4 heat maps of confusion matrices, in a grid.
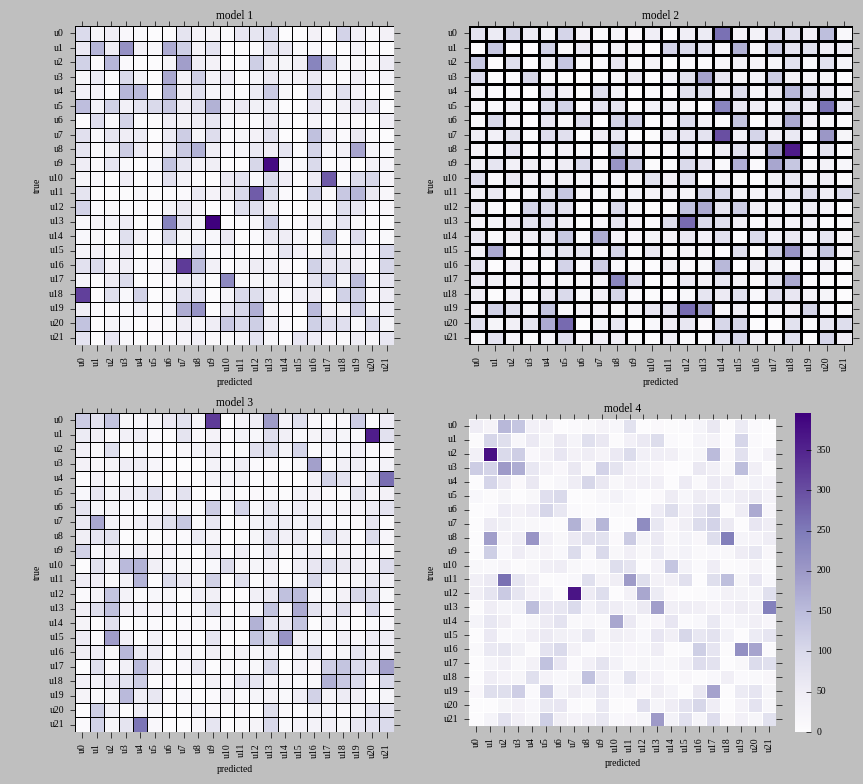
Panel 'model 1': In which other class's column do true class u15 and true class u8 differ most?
u19
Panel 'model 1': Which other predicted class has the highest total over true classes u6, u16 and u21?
u7
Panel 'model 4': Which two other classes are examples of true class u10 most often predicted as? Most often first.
u14, u11
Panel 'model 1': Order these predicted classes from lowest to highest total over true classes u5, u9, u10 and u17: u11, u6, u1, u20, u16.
u1, u11, u20, u16, u6
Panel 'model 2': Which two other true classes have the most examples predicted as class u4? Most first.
u20, u19
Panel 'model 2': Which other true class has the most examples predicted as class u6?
u9
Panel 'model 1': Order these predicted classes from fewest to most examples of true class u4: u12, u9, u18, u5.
u5, u9, u12, u18
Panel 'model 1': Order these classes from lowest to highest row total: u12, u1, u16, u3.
u12, u3, u1, u16
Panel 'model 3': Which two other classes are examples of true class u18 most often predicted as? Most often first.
u17, u4
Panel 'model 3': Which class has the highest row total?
u0
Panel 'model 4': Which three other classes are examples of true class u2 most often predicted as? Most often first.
u1, u17, u3
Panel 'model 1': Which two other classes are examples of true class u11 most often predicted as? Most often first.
u12, u19
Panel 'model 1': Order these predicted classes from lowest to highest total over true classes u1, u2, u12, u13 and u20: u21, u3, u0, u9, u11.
u21, u11, u3, u0, u9
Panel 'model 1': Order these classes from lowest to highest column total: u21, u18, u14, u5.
u5, u14, u21, u18
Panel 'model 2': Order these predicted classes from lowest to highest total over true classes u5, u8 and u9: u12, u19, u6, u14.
u19, u6, u12, u14
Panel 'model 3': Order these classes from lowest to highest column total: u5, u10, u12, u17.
u10, u5, u12, u17
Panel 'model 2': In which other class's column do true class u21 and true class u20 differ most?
u5
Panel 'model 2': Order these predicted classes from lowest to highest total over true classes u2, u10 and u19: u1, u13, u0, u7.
u7, u1, u13, u0
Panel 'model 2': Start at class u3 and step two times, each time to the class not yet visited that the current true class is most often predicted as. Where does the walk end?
u12
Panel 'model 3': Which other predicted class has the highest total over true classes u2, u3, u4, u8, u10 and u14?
u21
